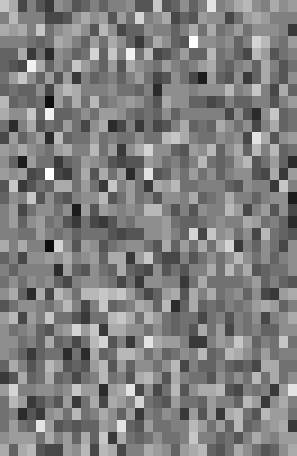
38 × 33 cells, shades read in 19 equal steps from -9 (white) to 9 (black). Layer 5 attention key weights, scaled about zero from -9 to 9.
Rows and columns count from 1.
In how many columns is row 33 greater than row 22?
15
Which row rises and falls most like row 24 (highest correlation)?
14
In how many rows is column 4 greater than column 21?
14
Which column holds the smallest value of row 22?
17
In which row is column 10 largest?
30
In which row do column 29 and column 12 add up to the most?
33
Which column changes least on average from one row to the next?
25
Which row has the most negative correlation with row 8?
10
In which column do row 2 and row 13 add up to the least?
16
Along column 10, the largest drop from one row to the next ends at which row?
28
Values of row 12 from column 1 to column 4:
4 -2 2 0
